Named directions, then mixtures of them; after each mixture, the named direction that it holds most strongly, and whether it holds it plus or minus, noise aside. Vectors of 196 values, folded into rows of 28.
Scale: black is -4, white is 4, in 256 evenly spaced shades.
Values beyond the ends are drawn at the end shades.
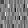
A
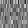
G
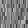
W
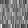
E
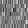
W, minus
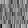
E, minus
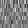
G, minus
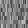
W, plus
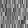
W, minus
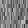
W, plus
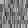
E, minus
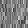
W, minus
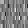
A, minus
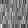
E, plus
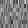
G, minus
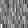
A, minus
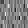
A, plus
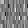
A, minus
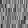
W, minus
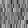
W, plus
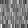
E, plus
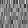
G, minus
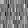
A, minus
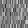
W, minus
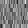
E, minus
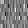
A, minus
